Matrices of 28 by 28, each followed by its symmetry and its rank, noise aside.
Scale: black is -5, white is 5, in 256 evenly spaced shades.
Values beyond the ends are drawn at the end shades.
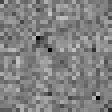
symmetric, rank six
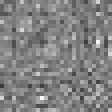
symmetric, rank six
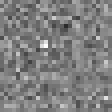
symmetric, rank four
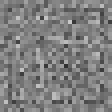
symmetric, rank eight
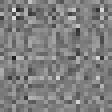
no symmetry, rank four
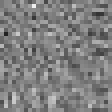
antisymmetric, rank six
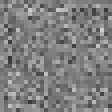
antisymmetric, rank eight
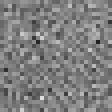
antisymmetric, rank eight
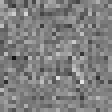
no symmetry, rank six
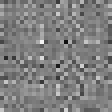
no symmetry, rank four
